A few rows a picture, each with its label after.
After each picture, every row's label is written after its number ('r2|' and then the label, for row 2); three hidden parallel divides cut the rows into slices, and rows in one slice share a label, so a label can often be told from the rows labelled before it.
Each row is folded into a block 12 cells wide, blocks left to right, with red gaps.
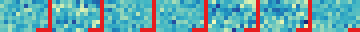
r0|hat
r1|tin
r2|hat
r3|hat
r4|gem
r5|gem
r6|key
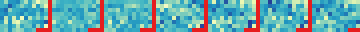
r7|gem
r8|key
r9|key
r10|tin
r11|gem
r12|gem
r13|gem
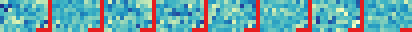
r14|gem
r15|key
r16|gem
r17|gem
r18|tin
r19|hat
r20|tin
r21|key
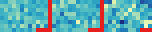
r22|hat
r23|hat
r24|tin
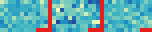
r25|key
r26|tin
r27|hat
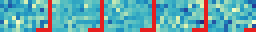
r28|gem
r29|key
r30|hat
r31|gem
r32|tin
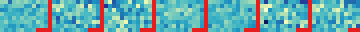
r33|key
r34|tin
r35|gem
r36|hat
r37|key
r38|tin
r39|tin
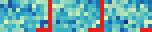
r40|gem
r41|tin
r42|tin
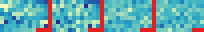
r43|tin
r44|tin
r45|hat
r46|hat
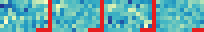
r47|gem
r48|hat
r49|tin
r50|key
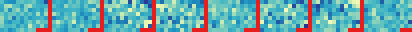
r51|hat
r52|key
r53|tin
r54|tin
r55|hat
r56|tin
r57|gem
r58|key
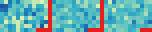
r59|gem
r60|key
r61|key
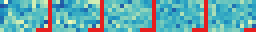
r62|gem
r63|gem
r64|hat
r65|key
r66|hat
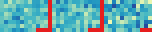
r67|hat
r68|hat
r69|gem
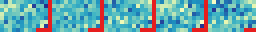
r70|tin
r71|hat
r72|gem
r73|tin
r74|gem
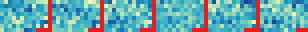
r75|gem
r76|gem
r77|tin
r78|hat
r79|tin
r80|tin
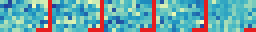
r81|gem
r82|gem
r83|tin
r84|tin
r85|key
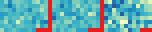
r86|key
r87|key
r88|gem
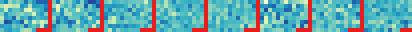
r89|tin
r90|tin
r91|key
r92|hat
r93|hat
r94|gem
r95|hat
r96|key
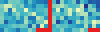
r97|tin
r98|tin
